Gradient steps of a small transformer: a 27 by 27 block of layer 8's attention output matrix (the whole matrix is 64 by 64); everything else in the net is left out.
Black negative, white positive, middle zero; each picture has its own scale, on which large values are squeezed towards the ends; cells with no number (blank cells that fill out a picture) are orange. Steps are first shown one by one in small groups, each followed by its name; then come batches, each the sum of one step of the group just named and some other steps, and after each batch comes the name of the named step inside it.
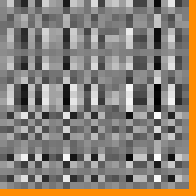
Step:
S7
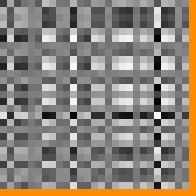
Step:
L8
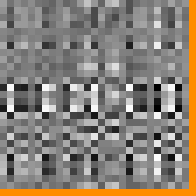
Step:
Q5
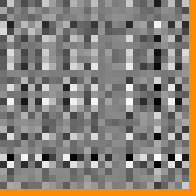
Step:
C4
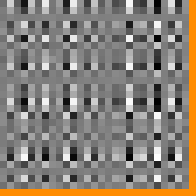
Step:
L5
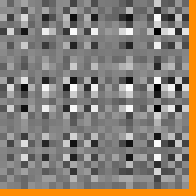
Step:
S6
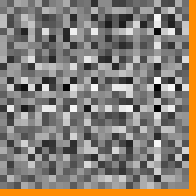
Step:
S6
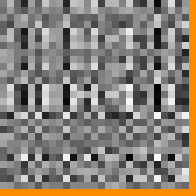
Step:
S7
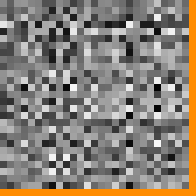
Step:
S6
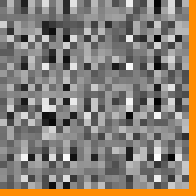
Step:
L5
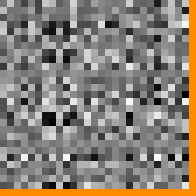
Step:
C4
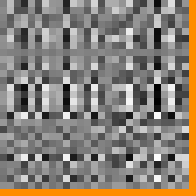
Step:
S7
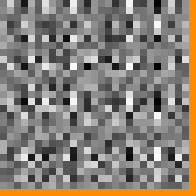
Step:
L5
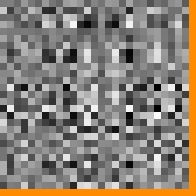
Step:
Q5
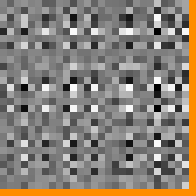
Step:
S6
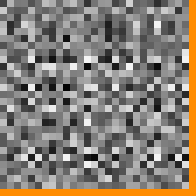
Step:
C4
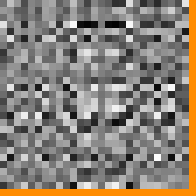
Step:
C4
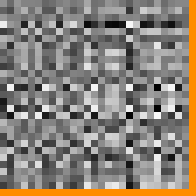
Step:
Q5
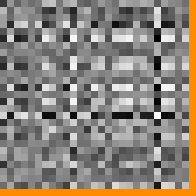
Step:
L8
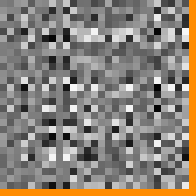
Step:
S6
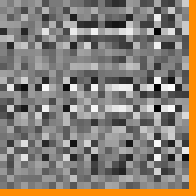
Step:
S6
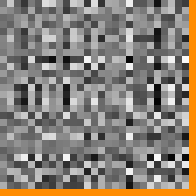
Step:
S7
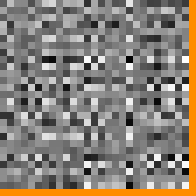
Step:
C4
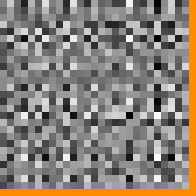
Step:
L5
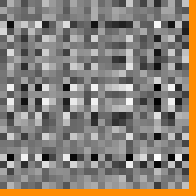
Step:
C4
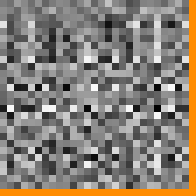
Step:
Q5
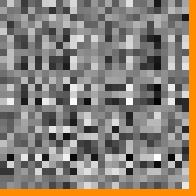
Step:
C4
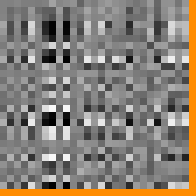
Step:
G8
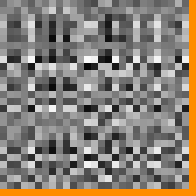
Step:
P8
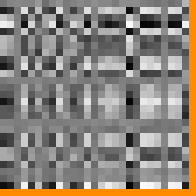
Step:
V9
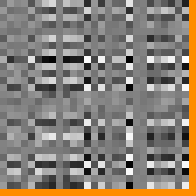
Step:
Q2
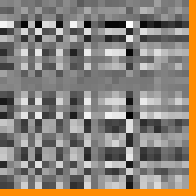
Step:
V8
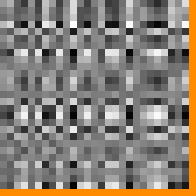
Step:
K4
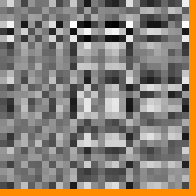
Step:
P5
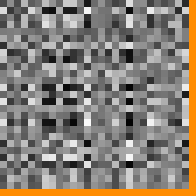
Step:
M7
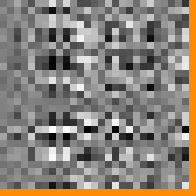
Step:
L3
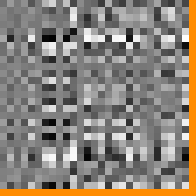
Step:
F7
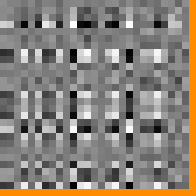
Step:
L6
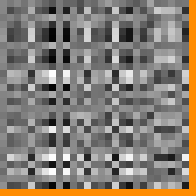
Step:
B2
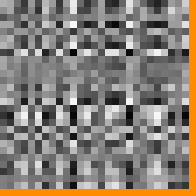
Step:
K4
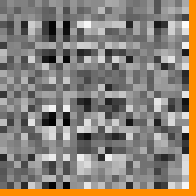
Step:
G8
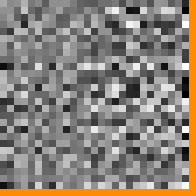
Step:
V9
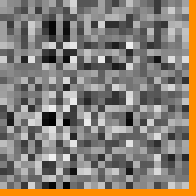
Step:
G8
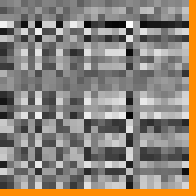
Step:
V8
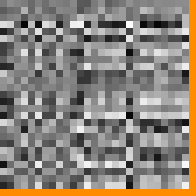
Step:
V8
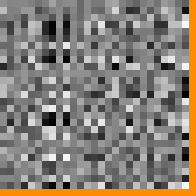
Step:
G8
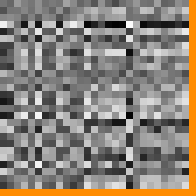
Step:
V8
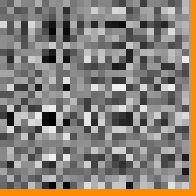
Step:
G8
